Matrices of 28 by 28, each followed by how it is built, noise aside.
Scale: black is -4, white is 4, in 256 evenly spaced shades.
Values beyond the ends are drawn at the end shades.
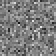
repeating rows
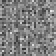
blocks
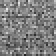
blocks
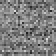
blocks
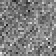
Hankel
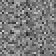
repeating rows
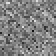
Toeplitz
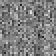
blocks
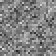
Hankel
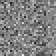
repeating rows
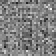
blocks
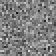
repeating rows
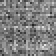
blocks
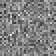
repeating rows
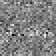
uneven rows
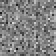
repeating rows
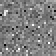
sparse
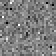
sparse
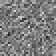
Hankel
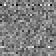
uneven rows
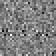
uneven rows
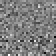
uneven rows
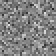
repeating rows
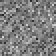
Hankel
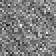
Toeplitz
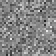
Hankel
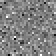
sparse
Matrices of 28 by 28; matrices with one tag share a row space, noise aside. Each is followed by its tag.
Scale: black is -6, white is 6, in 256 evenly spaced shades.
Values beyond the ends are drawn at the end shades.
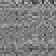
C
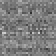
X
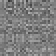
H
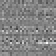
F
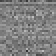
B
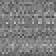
F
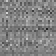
F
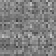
C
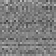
F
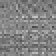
C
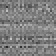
F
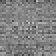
B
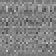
F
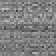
C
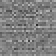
B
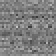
C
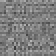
H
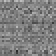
C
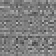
C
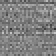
F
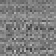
H
